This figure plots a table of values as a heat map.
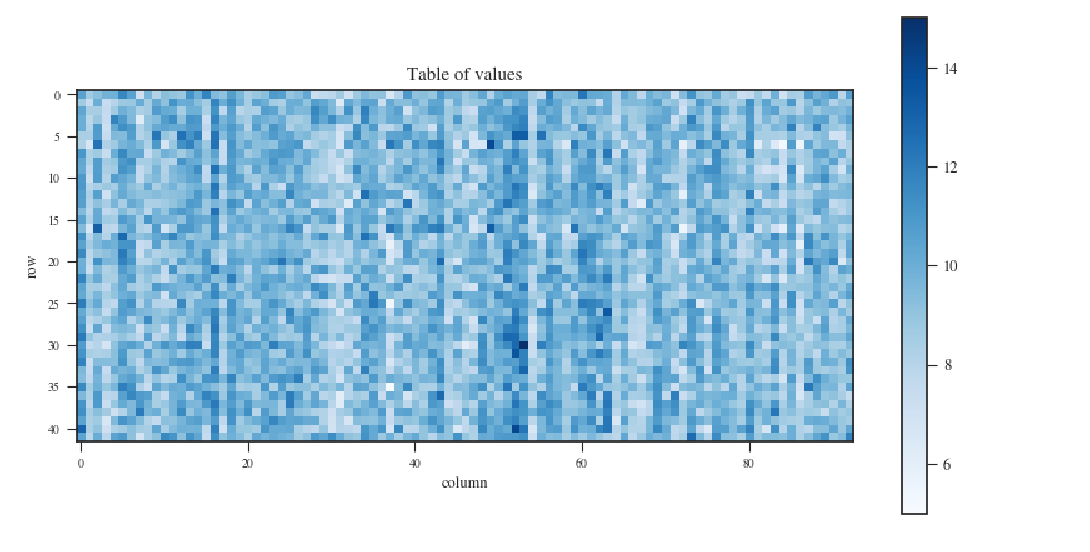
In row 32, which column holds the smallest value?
37
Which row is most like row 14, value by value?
1
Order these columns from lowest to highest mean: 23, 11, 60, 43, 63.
11, 23, 60, 63, 43
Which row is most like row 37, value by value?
26
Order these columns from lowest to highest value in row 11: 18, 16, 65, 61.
65, 18, 61, 16
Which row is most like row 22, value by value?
13
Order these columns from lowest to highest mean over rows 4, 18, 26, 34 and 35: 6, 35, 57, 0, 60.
57, 35, 0, 6, 60
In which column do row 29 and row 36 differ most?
62
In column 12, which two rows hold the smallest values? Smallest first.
29, 28
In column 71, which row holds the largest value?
36
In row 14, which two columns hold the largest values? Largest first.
16, 80
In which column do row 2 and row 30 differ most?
72
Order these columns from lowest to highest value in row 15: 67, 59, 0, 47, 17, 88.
47, 88, 17, 67, 59, 0
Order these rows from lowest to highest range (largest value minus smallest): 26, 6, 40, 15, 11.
15, 11, 26, 40, 6
